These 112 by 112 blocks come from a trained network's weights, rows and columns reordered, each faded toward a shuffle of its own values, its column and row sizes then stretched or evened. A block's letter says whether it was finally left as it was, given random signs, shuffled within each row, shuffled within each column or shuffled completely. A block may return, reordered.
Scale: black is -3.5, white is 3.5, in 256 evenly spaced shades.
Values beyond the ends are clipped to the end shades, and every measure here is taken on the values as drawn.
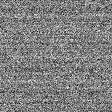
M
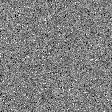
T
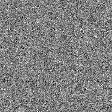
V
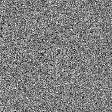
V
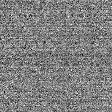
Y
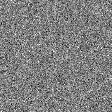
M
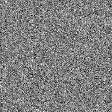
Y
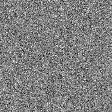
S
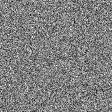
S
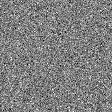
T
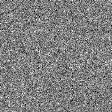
V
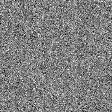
S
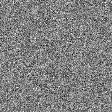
V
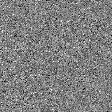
Y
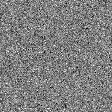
M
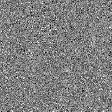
Y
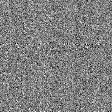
Y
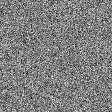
S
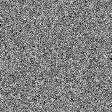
V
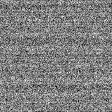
Y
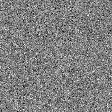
S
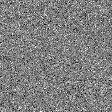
V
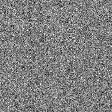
S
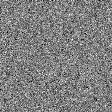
M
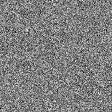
V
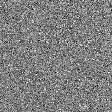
M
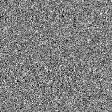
Y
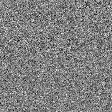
M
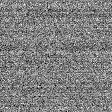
M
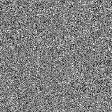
Y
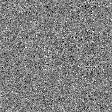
V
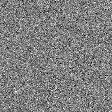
S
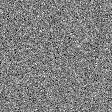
T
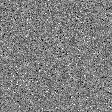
T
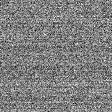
Y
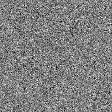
Y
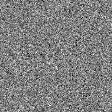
V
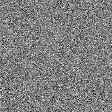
V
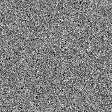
S
